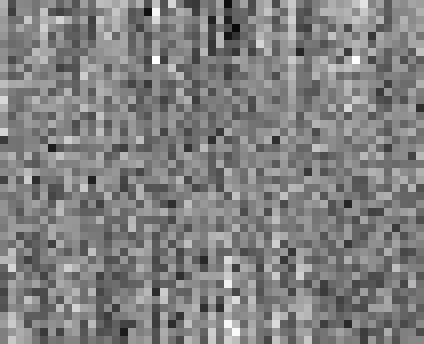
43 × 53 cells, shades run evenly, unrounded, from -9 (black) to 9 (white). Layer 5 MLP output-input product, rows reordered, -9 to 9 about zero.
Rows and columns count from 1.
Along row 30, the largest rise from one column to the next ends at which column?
35
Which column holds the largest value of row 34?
2
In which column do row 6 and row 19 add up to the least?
7
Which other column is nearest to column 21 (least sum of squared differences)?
25
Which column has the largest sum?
37
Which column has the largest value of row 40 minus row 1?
29
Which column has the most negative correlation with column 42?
19
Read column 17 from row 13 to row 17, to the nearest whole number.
3 -3 2 2 2
